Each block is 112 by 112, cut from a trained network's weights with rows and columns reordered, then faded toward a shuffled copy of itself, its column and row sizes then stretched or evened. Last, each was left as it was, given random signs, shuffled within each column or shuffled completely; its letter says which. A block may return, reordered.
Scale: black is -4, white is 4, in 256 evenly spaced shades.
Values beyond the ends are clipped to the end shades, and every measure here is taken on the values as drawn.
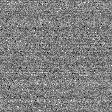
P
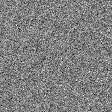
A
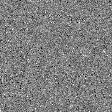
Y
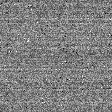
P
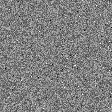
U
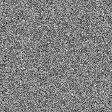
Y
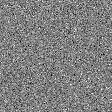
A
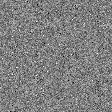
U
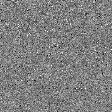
P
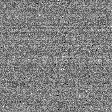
P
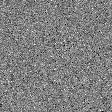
A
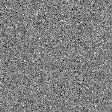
Y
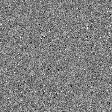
Y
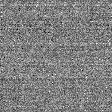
P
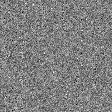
U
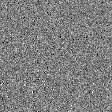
Y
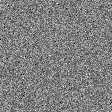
A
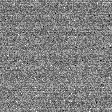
P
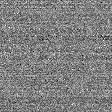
P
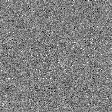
Y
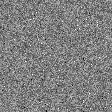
U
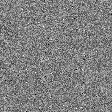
U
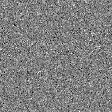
P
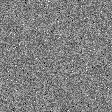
A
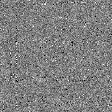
P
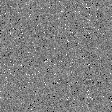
Y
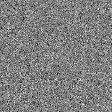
Y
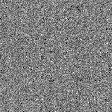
P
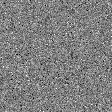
A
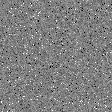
A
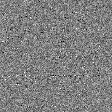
P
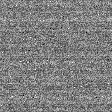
P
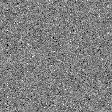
U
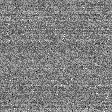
P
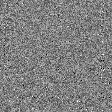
Y
